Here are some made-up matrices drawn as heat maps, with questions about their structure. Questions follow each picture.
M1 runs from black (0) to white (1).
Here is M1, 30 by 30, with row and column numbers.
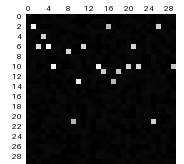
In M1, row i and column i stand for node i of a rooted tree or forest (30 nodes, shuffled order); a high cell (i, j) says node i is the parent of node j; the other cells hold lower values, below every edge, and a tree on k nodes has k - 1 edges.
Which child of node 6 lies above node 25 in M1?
21
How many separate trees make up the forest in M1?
10
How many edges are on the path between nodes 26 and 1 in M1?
2
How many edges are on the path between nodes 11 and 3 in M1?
3
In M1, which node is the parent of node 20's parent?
13
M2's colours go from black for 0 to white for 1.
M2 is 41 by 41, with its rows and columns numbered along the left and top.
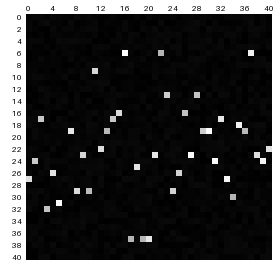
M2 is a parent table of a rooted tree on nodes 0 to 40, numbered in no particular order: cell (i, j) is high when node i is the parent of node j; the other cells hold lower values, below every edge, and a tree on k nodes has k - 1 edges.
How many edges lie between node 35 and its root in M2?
5
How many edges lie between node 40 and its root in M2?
2
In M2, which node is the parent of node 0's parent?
23
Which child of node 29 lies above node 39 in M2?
24
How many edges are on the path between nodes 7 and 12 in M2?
5
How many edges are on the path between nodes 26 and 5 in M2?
8
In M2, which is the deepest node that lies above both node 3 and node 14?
17
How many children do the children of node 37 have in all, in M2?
8
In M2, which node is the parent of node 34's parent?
19
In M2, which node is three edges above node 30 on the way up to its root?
6
